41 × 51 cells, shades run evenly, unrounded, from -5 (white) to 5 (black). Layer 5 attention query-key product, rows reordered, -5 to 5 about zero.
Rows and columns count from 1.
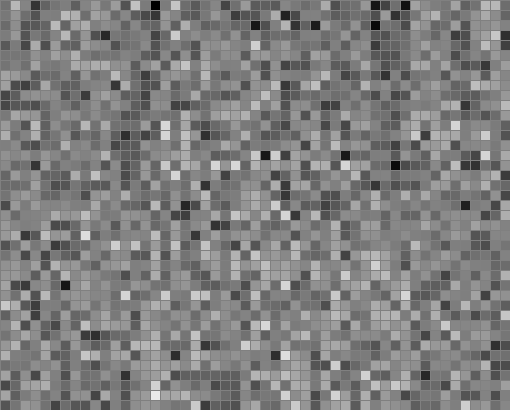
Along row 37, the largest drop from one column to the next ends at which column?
34
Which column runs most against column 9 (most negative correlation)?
3
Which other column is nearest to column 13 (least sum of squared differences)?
21
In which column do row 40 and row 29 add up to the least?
29
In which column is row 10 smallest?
27
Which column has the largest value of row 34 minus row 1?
10
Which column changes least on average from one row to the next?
44
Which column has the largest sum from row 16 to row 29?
23
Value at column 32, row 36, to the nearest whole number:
2
